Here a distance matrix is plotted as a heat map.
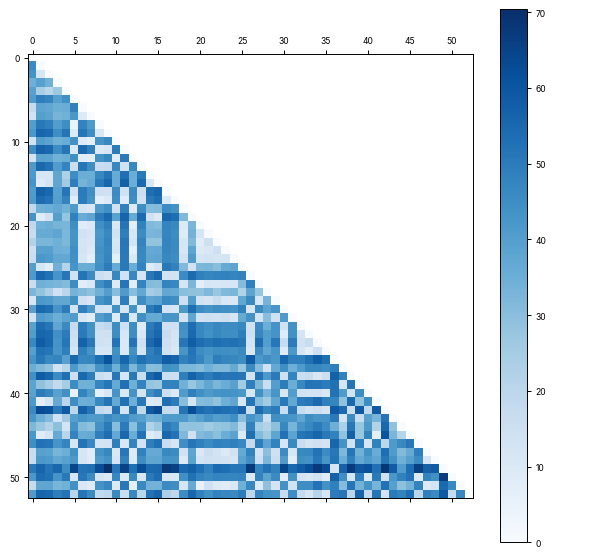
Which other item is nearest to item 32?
13
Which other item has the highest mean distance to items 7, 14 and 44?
42
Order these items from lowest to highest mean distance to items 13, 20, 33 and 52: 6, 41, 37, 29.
29, 6, 37, 41
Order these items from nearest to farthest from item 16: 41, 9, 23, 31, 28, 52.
9, 52, 28, 31, 23, 41
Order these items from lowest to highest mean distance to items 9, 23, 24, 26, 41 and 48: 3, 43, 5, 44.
5, 44, 3, 43
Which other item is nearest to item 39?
37
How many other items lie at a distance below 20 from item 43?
4
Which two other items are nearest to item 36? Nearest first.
49, 44
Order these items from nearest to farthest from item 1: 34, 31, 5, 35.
31, 5, 35, 34
